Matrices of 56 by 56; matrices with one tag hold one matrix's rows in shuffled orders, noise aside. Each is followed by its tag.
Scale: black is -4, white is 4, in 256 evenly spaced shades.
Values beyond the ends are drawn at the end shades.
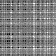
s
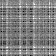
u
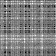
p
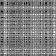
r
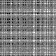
s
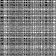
r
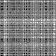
r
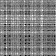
p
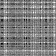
r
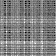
p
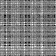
p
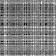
r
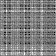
p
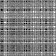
r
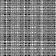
p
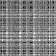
u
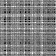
p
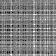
s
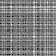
s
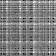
u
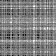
s
